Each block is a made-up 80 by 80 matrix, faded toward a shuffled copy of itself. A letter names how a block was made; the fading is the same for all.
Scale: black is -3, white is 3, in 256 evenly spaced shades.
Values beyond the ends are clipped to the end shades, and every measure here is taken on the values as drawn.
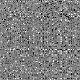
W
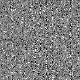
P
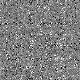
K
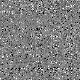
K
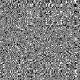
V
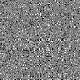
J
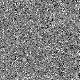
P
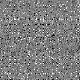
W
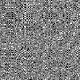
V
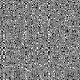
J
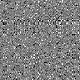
J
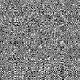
V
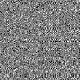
V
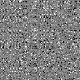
J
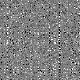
W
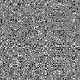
J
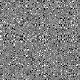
W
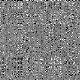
W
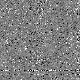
K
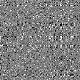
W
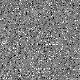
K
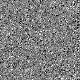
P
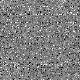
K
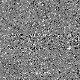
K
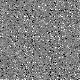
K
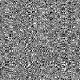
V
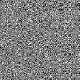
V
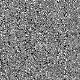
P
